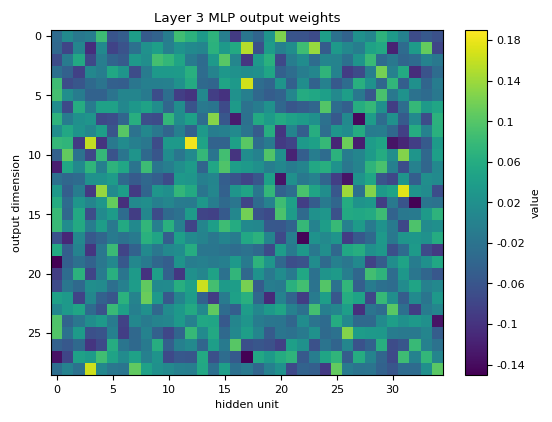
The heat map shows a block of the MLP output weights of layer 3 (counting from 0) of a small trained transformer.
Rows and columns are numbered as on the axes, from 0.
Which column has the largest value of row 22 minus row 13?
8
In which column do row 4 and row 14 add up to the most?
0
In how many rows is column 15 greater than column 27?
14
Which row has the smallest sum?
12
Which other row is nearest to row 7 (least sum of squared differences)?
23
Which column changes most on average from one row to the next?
17
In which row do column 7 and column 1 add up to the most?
10
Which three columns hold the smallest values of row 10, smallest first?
21, 16, 3
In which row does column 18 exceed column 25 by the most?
7
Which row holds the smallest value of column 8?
20
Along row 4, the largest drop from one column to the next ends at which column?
18
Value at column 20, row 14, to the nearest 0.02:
0.08
